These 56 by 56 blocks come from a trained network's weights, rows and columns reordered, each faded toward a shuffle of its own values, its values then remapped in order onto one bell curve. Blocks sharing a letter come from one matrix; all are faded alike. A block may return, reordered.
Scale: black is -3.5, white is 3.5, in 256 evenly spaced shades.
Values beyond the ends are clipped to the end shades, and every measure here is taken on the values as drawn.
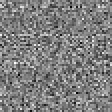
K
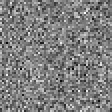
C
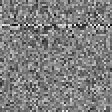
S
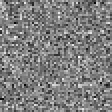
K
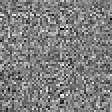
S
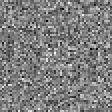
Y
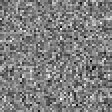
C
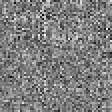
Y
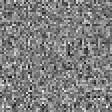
S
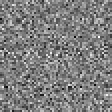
K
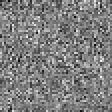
Y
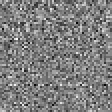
K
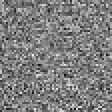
K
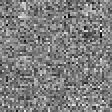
S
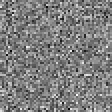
Y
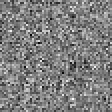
Y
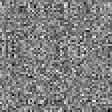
C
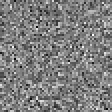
C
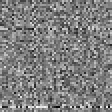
S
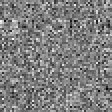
Y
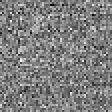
Y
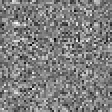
C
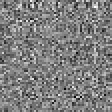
C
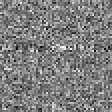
K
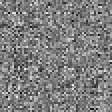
Y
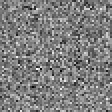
Y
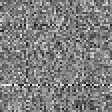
S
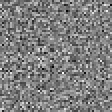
C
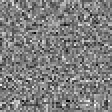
K
